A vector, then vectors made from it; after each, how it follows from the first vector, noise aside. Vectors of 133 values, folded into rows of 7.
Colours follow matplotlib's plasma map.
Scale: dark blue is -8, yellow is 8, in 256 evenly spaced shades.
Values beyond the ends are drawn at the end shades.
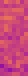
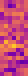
wrapped around, negated, scaled up.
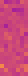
negated, partly zeroed.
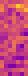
reversed, negated, scaled up.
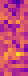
wrapped around, negated, scaled up.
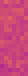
shrunk.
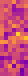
wrapped around, negated, scaled up.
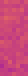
shrunk.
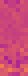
negated, partly zeroed.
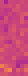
negated, partly zeroed.
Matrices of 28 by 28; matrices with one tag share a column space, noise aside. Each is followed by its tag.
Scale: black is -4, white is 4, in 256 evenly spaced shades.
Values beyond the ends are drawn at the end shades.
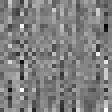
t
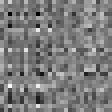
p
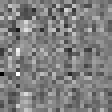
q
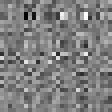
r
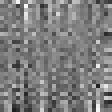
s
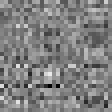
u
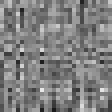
t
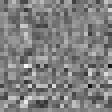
u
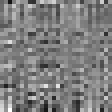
s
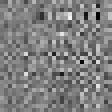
r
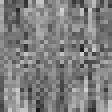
t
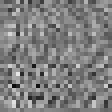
u
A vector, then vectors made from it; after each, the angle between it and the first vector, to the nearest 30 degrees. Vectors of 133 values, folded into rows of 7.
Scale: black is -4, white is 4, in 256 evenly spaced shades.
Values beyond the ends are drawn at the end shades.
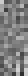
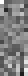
30 degrees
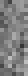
60 degrees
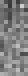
60 degrees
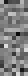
60 degrees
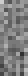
30 degrees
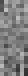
150 degrees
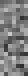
90 degrees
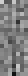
60 degrees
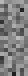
60 degrees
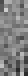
150 degrees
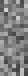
150 degrees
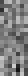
150 degrees
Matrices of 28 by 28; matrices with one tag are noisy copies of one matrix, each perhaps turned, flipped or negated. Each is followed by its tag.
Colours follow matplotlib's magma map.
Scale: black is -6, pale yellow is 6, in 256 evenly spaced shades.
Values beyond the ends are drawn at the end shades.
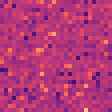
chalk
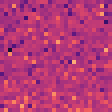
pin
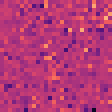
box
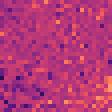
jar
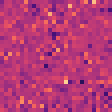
box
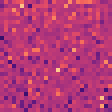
pin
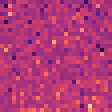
pin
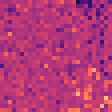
jar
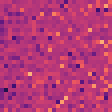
pin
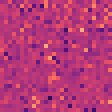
box
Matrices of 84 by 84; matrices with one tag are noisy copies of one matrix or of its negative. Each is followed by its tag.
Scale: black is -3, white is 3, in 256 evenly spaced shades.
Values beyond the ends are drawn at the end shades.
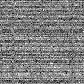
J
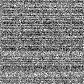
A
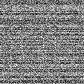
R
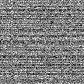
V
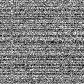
V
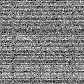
J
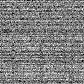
J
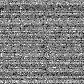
R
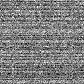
J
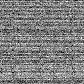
J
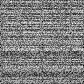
A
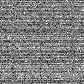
J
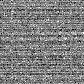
V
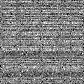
A
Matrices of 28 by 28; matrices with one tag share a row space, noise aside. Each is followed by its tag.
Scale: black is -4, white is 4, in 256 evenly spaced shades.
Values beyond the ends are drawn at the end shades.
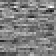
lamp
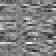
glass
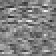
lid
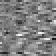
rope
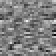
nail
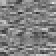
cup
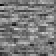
lamp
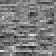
lamp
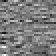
cup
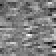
glass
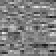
cup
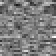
nail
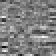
cup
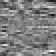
cup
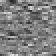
lid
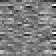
nail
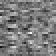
lid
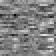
lamp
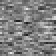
nail
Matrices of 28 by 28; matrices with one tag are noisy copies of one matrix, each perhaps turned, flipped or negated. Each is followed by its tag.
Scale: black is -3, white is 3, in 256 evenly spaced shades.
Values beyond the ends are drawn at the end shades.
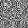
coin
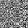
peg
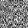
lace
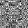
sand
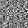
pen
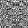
sand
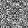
sand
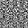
pen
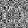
sand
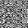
lace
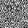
lace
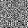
coin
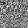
peg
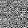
coin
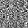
pen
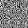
coin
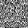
lace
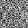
sand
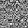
pen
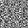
pen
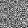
coin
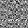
pen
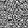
pen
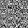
pen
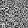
peg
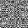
coin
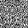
lace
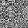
peg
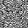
lace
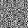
coin
